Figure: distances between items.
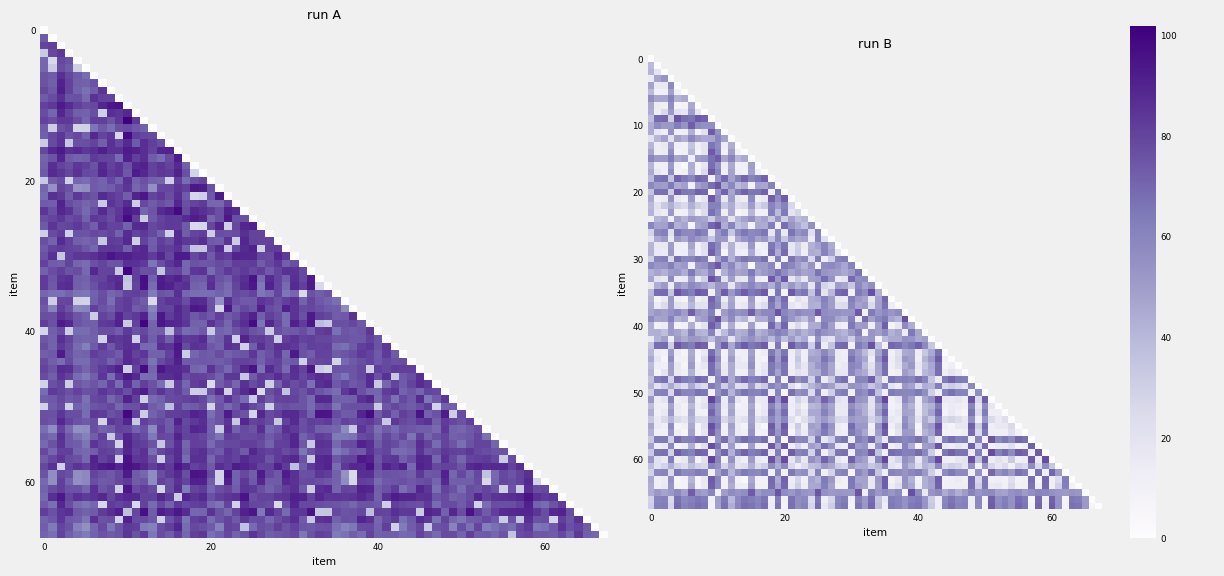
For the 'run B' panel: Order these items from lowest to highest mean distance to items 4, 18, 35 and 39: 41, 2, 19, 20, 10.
20, 19, 2, 41, 10
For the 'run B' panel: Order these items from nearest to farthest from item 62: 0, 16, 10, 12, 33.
0, 12, 10, 16, 33
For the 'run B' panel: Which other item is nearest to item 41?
32
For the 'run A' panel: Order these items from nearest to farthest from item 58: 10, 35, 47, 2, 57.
2, 35, 47, 57, 10
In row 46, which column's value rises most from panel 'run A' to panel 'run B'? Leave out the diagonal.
66
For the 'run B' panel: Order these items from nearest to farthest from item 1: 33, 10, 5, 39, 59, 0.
5, 33, 0, 39, 10, 59
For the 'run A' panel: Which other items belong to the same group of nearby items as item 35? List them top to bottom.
31, 44
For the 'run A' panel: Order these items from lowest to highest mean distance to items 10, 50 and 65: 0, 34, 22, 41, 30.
0, 34, 22, 41, 30
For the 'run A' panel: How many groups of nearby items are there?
16
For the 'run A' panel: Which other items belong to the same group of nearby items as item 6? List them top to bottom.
38
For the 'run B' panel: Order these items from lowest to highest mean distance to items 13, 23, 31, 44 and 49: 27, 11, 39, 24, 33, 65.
11, 33, 39, 24, 27, 65
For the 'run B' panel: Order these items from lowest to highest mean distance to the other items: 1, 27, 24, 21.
1, 21, 24, 27
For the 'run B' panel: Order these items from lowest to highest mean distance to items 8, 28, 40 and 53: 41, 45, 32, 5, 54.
5, 45, 54, 41, 32
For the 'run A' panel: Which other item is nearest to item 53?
60
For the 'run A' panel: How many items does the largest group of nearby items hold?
8
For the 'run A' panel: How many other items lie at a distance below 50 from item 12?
3
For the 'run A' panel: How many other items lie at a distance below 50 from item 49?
3
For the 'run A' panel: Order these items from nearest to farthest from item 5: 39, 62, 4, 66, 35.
4, 66, 35, 39, 62
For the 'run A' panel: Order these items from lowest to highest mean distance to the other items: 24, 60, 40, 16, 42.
40, 60, 42, 24, 16
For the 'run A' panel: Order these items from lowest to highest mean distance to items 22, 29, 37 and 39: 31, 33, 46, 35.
33, 35, 31, 46
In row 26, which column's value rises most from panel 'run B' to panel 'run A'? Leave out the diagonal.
59
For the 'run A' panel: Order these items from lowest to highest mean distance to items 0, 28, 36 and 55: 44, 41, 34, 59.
41, 59, 44, 34
